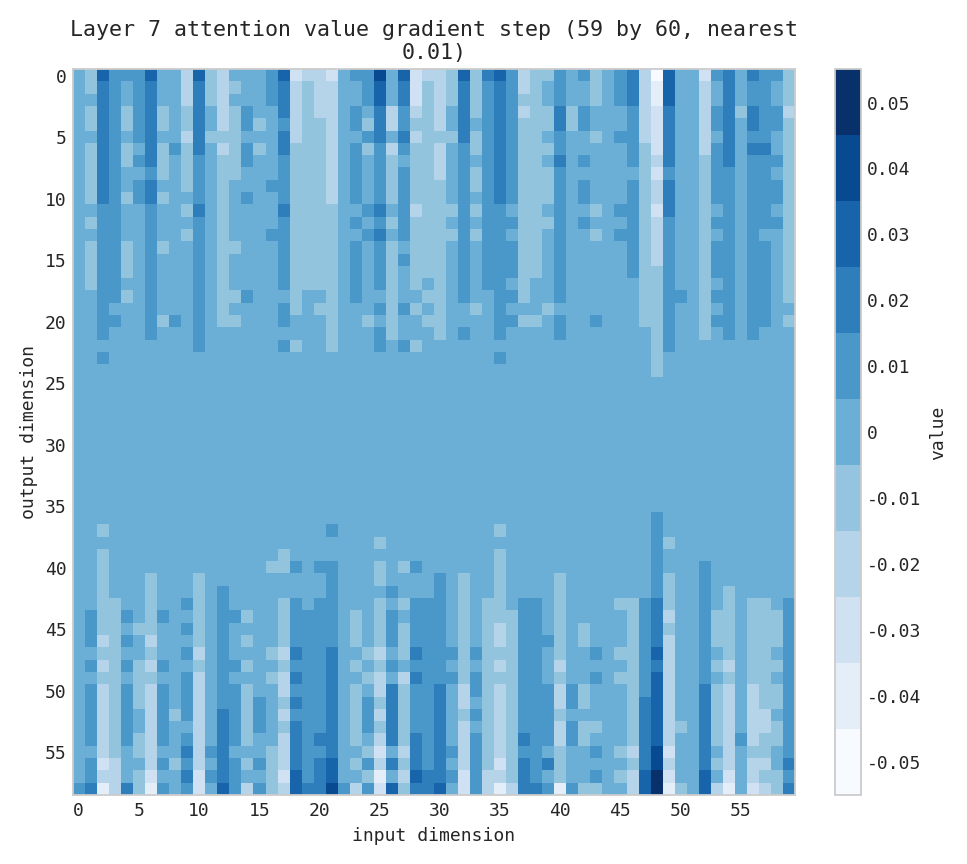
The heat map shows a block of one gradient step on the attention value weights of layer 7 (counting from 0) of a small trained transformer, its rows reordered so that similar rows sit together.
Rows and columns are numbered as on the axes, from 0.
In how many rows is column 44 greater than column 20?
19
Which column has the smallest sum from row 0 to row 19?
48
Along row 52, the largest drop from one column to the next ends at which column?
49
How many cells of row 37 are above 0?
2
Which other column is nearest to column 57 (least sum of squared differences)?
3
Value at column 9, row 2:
-0.02
